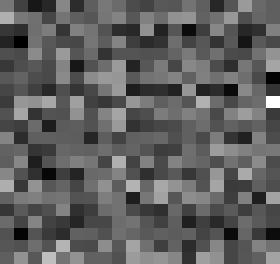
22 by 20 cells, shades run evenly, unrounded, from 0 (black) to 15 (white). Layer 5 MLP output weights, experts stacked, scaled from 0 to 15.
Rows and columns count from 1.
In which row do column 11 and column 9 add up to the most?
14
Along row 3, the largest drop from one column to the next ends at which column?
12
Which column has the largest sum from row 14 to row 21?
9
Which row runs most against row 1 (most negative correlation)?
3
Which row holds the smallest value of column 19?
17
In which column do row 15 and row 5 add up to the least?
4
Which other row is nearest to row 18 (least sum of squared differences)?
11
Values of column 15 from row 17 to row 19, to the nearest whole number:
8 6 4
